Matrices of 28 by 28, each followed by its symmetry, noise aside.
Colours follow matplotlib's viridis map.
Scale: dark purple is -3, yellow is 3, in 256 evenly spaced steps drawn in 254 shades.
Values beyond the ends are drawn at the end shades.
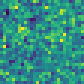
antisymmetric.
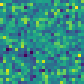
symmetric across the other diagonal.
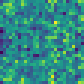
mirrored top to bottom.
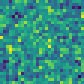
symmetric.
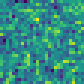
no symmetry.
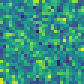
symmetric across the other diagonal.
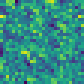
antisymmetric.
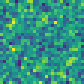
same after a half turn.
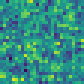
antisymmetric.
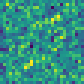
same after a half turn.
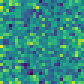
mirrored top to bottom.
